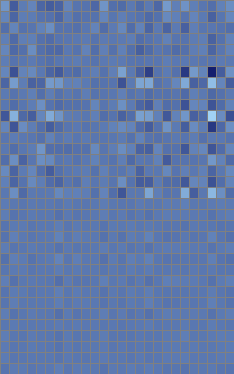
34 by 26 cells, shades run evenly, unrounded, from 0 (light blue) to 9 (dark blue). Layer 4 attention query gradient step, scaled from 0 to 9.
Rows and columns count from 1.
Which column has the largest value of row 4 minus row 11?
24
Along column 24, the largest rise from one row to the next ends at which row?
12
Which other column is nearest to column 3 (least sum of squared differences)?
15
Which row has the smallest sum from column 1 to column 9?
11
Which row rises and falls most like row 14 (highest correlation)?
10
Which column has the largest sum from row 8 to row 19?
19
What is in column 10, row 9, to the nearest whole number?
4
